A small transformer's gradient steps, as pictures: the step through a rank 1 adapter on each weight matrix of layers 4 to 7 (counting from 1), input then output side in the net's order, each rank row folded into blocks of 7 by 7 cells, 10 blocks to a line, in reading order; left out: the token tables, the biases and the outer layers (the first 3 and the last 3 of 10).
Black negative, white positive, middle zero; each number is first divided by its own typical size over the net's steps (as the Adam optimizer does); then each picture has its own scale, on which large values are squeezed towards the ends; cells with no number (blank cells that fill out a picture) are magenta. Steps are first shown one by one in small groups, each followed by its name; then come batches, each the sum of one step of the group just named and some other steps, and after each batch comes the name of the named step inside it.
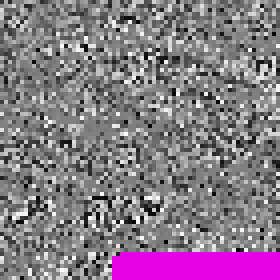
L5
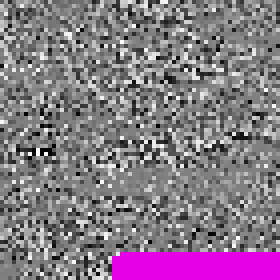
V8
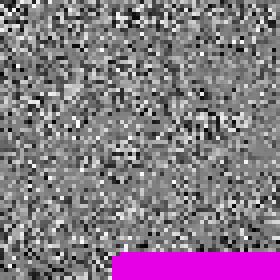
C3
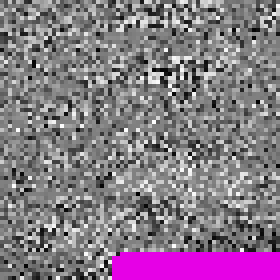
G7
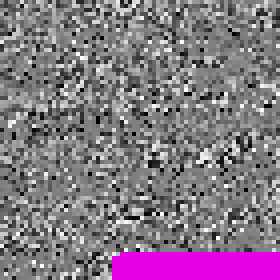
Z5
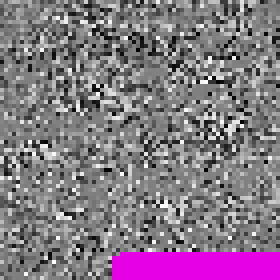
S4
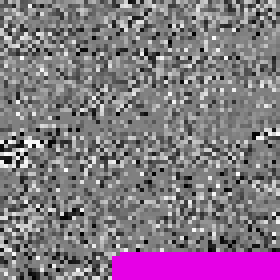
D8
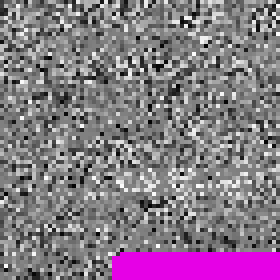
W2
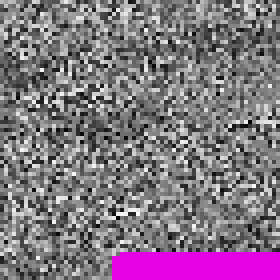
D8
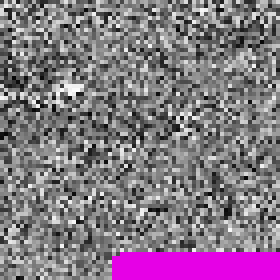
L5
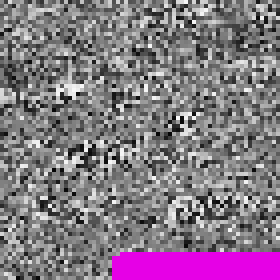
D8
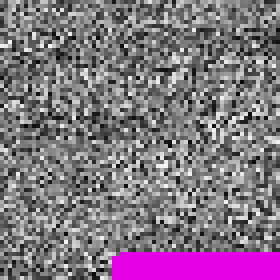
G7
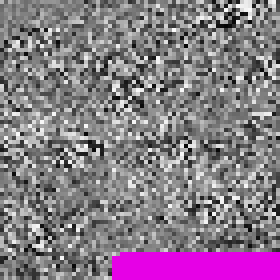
D8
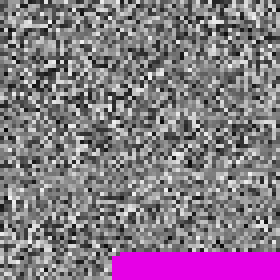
L5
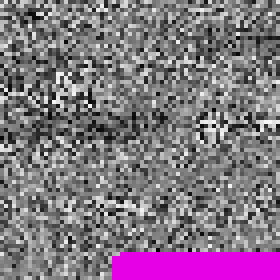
V8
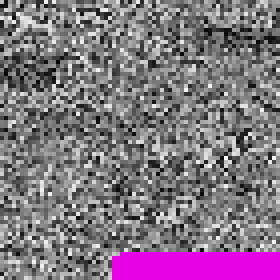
Z5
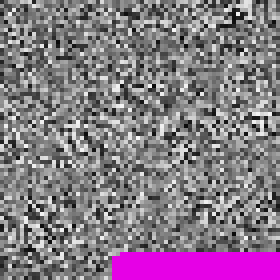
C3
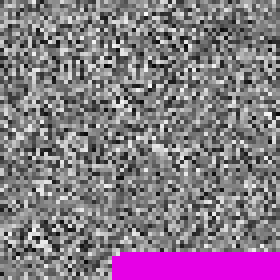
V8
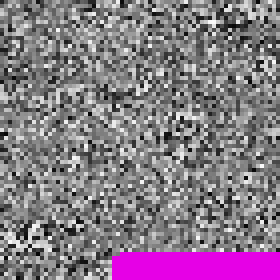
L5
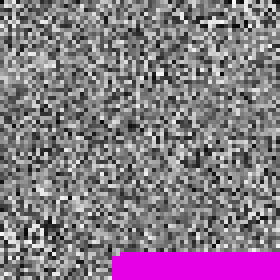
V8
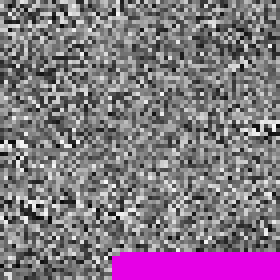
C3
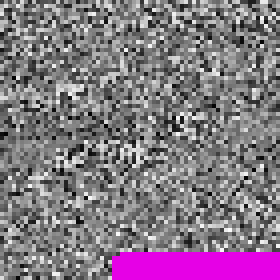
G7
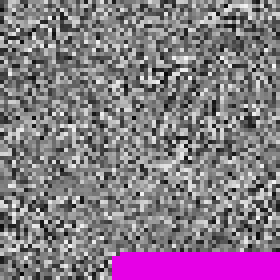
G7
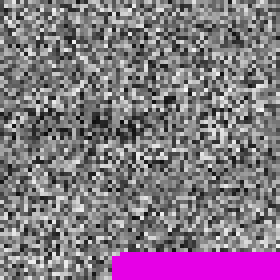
Z5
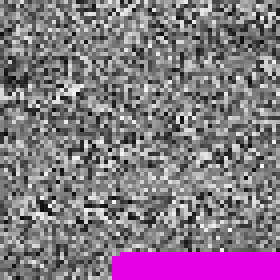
Z5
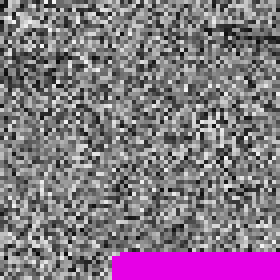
Z5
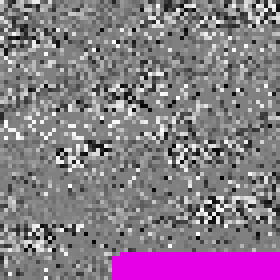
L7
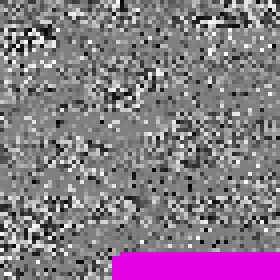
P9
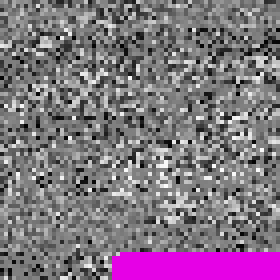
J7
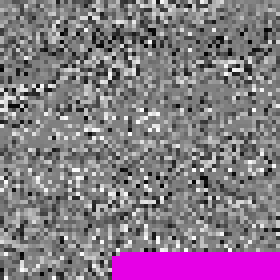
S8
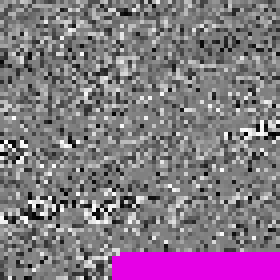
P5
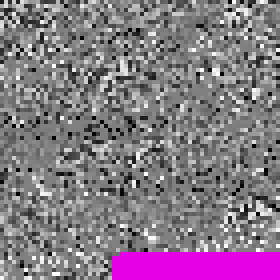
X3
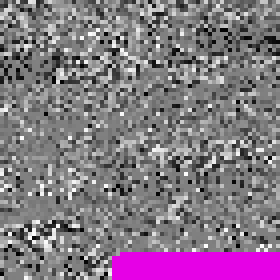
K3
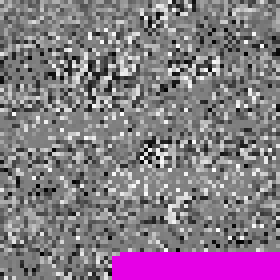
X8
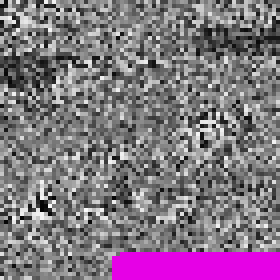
K3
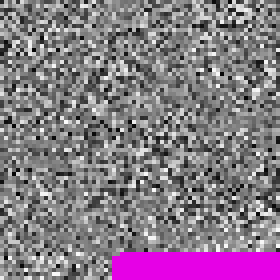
X3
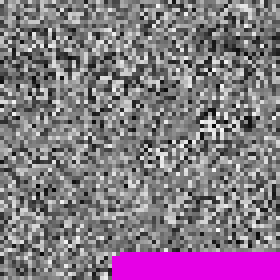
X8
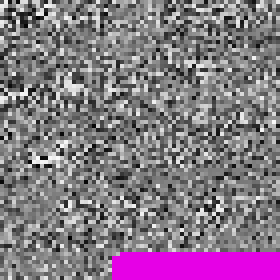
L7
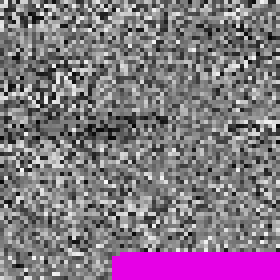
X3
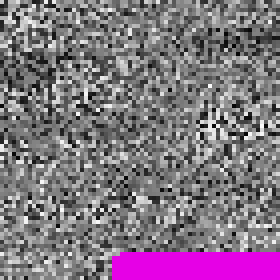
P5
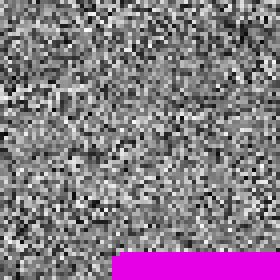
S8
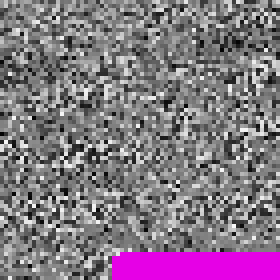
P5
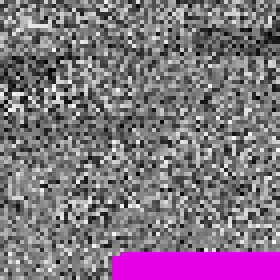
J7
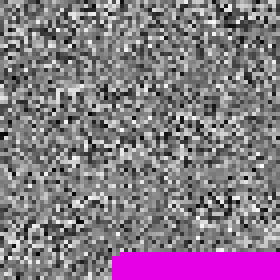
P9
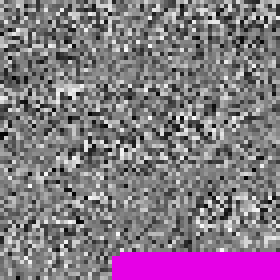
L7
